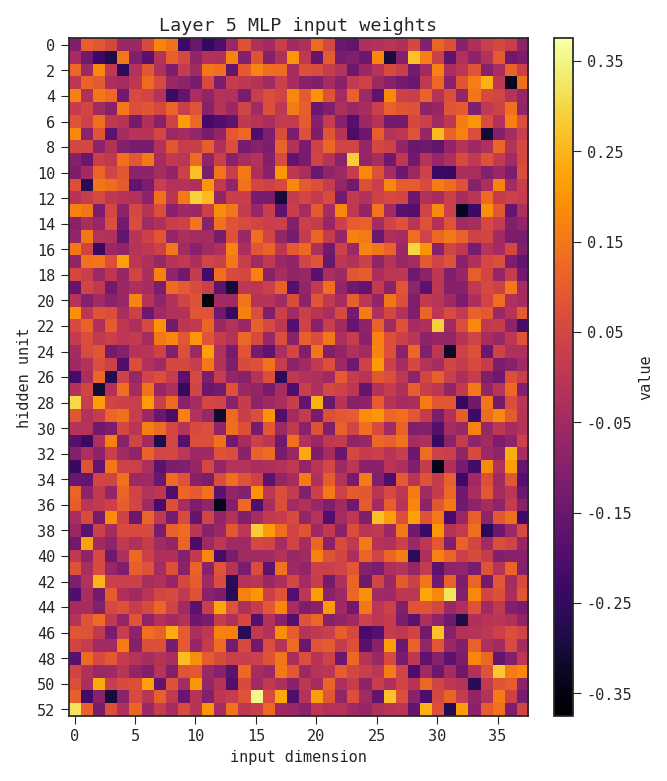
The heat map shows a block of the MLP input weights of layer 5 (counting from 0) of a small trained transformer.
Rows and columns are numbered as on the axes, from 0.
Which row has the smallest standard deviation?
14
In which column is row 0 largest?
7
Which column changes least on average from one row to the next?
22
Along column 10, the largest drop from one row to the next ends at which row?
13
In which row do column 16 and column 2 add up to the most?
2
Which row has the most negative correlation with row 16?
9
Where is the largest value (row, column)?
51, 15
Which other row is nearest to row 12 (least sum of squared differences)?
23
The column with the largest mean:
26
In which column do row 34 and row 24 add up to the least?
16
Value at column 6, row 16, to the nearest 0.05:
0
